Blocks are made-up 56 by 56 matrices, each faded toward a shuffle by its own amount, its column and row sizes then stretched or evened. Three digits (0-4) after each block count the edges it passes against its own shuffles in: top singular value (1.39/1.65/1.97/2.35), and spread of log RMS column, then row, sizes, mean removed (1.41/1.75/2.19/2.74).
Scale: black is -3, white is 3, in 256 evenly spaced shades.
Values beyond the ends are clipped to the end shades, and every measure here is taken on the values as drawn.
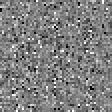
0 2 0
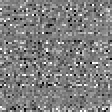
0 1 4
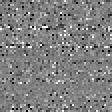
0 0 4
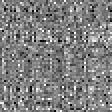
3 0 2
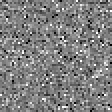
0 0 1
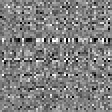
4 2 4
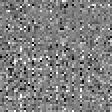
0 4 3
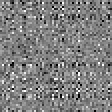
4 3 3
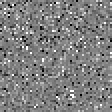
0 1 1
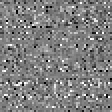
2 0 4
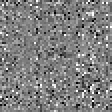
0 4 2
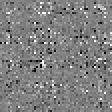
1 2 3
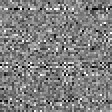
3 0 3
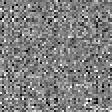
3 1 2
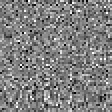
3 1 0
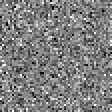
2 1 0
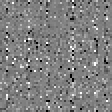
1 3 0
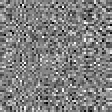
4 2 1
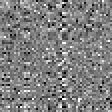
4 2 2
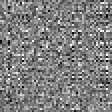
3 2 0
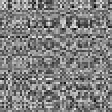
4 0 4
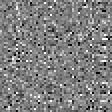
3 3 1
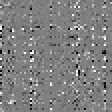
2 4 3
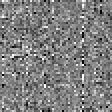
1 3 2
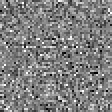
1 0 2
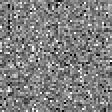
1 1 0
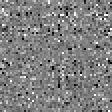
1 2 2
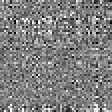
3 2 4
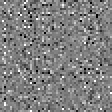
2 3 0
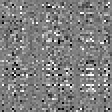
3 4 3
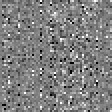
0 4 0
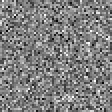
1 0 0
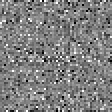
2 1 3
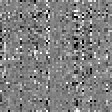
2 4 3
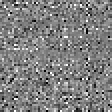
3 1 3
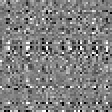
4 3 4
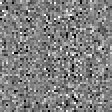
1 3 2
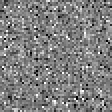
0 1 1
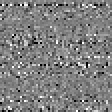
1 0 4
